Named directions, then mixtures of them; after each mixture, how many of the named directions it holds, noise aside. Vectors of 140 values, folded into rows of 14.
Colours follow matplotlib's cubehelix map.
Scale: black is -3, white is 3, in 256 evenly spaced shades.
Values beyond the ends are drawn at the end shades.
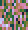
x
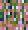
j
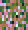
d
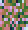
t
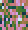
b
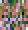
four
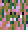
four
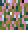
two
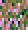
four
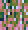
one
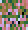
four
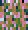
three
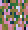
two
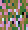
four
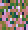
two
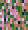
three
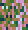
four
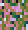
four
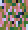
two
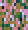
three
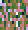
three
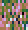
four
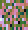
three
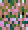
four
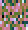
three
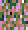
two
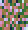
one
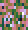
two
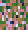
one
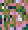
two
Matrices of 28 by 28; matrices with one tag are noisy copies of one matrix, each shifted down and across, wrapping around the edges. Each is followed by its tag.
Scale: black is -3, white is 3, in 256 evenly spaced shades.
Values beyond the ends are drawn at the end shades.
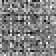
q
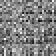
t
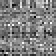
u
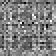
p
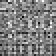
p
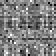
p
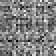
p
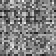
p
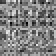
t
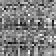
u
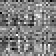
u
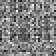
p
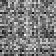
u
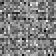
q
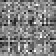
u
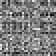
q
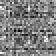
u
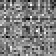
q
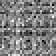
t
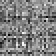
u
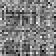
u
